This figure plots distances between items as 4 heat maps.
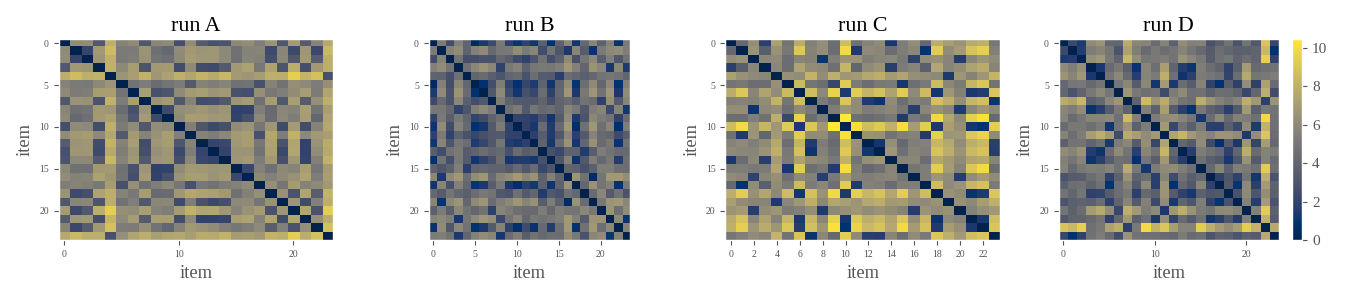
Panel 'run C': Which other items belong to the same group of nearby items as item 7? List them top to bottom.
12, 13, 23
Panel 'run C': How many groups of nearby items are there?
7
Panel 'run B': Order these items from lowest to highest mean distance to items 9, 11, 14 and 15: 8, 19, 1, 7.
7, 8, 1, 19
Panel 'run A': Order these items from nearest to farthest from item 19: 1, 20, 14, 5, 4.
14, 5, 1, 20, 4
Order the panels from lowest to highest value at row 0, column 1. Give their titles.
run D, run C, run B, run A
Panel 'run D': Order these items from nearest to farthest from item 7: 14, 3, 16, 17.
3, 14, 17, 16
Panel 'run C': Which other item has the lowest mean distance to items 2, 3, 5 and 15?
9
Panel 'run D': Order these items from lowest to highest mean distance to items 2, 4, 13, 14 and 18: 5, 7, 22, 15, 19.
19, 5, 15, 7, 22
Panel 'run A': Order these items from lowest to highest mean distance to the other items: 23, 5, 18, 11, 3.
5, 3, 18, 11, 23
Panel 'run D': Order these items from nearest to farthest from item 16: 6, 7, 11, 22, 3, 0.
0, 6, 3, 11, 7, 22
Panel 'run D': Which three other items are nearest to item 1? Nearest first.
23, 2, 0
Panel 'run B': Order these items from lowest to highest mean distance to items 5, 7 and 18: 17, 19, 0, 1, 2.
0, 17, 2, 1, 19
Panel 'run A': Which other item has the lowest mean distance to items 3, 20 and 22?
1
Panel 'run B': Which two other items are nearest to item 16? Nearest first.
19, 1
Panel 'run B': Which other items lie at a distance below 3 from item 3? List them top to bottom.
8, 21, 23
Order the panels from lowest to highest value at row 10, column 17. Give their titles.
run B, run D, run A, run C
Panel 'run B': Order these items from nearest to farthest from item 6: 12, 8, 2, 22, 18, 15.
22, 12, 2, 15, 18, 8
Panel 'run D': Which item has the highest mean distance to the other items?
22
